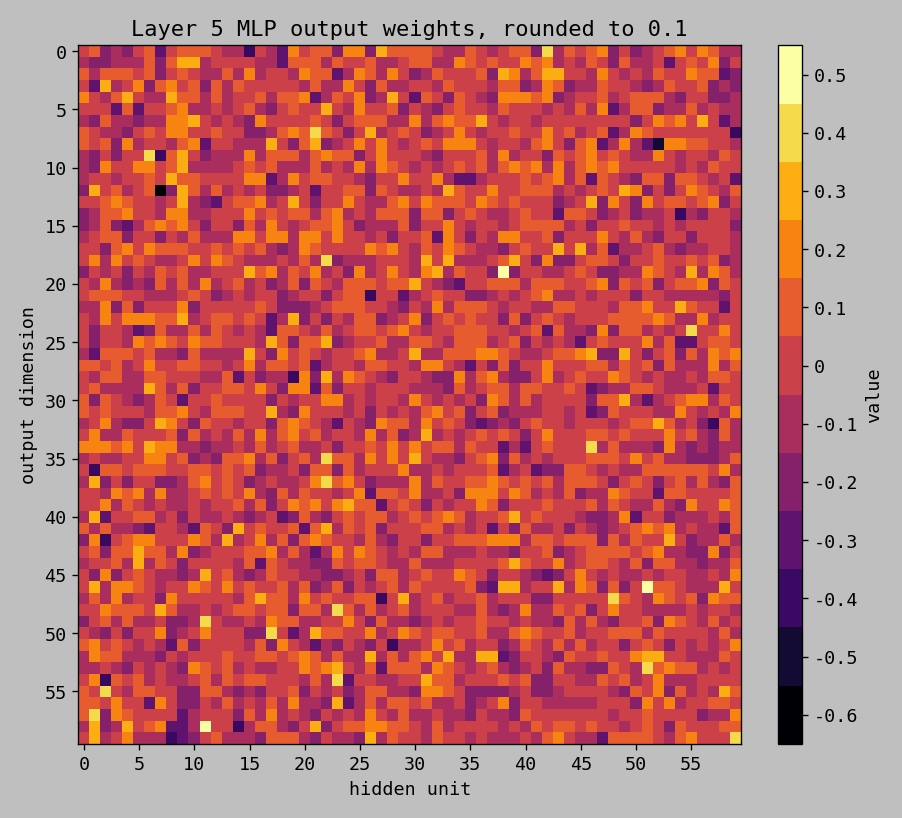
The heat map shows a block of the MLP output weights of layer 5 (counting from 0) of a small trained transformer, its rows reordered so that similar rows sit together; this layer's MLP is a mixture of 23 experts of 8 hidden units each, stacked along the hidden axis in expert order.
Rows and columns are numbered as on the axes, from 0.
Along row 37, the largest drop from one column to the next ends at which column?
2
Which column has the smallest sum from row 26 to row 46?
56
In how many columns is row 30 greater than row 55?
26
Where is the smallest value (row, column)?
12, 7
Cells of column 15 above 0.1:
10
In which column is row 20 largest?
30
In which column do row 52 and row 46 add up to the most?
51
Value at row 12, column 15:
-0.1
